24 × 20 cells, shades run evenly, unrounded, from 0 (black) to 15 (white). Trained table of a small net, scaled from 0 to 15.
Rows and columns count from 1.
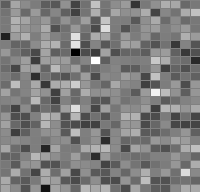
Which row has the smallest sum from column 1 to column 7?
10
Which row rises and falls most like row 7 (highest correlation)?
16
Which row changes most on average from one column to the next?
22
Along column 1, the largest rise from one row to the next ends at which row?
6
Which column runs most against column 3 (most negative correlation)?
1
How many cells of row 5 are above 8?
10
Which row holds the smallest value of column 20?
8
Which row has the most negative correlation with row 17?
3
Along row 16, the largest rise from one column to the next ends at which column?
5
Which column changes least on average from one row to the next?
12
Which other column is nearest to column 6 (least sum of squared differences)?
14
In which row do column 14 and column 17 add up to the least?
9
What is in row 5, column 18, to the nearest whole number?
7
